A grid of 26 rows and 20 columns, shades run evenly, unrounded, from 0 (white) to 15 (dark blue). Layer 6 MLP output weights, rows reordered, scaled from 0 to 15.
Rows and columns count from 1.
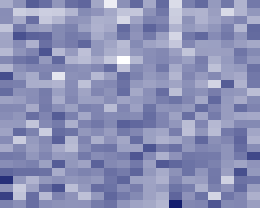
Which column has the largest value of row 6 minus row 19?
6
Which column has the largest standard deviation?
14
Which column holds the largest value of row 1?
3
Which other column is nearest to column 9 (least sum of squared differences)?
8
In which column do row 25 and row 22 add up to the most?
1
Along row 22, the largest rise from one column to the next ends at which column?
19
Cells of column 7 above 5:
22
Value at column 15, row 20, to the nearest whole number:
9
